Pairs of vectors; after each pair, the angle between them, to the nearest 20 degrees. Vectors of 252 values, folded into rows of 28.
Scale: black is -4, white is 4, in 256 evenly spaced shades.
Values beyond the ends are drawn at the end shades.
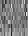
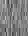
120 degrees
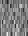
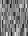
40 degrees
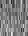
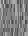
120 degrees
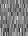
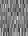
20 degrees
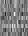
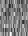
60 degrees
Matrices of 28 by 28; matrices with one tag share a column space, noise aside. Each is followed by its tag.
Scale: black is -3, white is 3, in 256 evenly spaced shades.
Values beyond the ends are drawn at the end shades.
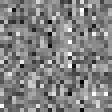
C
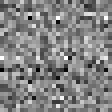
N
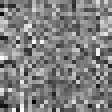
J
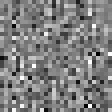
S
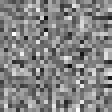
J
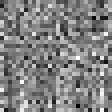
J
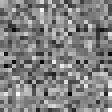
C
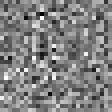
N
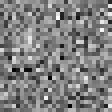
N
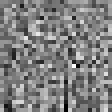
J
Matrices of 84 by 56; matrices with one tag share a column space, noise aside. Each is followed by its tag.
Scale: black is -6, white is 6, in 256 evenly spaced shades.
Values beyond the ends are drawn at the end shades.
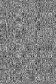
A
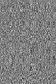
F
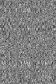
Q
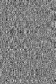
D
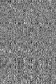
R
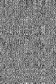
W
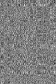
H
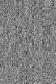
W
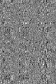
R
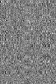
H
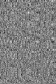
D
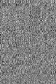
H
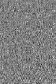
F
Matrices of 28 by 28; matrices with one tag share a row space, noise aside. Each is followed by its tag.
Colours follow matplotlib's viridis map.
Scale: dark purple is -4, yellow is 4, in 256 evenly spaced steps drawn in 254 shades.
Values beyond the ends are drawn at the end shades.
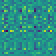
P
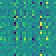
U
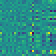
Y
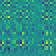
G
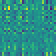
G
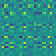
P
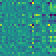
Y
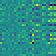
Y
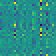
U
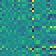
Y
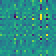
U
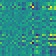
Y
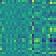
Y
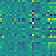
Y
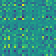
G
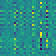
U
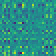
G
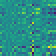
Y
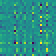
U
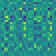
P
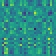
P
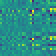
Y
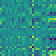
Y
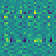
P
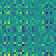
G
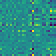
Y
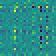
U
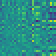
Y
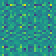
P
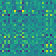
G
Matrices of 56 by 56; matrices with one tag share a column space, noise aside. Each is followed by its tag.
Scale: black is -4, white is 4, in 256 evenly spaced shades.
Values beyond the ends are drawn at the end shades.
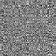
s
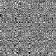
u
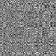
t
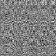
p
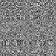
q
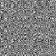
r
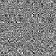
u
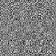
q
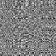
r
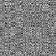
t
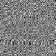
q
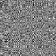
r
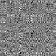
u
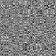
s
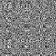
r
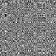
u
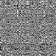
s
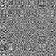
s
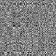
t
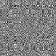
s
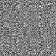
t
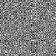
q
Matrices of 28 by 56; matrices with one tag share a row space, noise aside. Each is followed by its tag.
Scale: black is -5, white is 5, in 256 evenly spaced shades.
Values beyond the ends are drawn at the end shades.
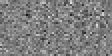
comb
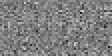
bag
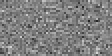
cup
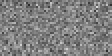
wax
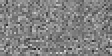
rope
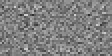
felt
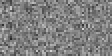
cup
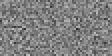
wax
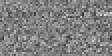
bag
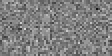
wax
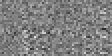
felt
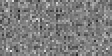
rope
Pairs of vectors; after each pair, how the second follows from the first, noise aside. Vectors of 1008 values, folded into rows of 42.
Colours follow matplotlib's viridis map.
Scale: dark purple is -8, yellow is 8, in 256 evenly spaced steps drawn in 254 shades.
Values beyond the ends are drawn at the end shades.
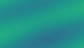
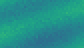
copied.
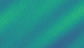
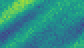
reversed, negated, scaled up.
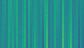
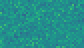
shuffled.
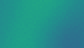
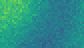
reversed, negated, scaled up.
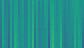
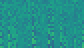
sign-scrambled.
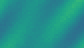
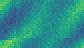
wrapped around, scaled up.
